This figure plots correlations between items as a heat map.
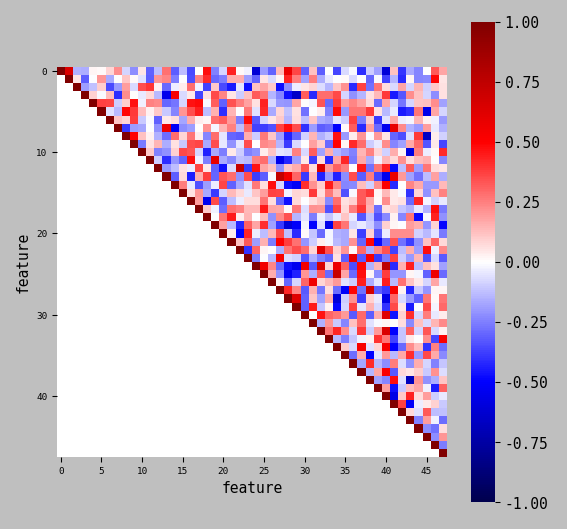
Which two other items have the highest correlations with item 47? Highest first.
33, 10
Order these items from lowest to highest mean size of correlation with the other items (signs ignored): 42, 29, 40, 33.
42, 33, 29, 40
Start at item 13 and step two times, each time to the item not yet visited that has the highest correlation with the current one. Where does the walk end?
38
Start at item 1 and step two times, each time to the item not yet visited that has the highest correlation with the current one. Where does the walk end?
28
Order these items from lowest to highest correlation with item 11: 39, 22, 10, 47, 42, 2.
47, 22, 39, 10, 42, 2
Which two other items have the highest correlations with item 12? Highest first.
22, 32
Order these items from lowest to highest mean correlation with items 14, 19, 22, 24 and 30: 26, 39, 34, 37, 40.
39, 26, 37, 34, 40
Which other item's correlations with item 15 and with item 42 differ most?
5
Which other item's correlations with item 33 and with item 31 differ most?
3
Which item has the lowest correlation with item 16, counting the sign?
18
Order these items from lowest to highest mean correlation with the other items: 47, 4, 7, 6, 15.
7, 47, 6, 15, 4
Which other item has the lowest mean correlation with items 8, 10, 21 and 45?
43
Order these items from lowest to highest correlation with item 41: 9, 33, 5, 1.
33, 9, 1, 5
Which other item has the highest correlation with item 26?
31
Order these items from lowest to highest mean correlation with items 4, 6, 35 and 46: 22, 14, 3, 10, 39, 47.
39, 47, 14, 10, 3, 22
